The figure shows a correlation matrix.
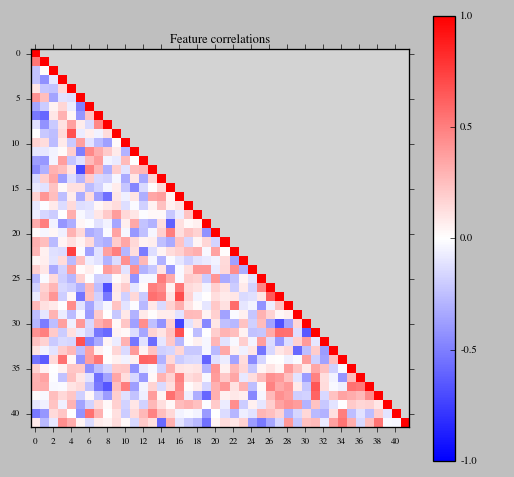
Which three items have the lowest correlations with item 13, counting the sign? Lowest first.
5, 32, 0
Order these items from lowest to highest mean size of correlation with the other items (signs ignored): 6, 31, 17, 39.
17, 39, 6, 31
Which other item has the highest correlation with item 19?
1
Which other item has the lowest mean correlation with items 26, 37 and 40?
8
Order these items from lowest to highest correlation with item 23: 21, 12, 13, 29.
13, 29, 21, 12
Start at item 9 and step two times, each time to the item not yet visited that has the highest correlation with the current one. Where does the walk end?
22
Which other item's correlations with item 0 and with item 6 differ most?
40
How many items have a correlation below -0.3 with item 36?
5
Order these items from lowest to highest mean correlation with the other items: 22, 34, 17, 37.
34, 17, 22, 37
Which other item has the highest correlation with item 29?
39
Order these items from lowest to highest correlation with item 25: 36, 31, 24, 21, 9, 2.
21, 31, 24, 9, 2, 36
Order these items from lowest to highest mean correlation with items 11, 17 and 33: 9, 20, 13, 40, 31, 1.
20, 1, 31, 40, 9, 13
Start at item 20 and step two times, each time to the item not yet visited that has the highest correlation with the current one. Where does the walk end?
38
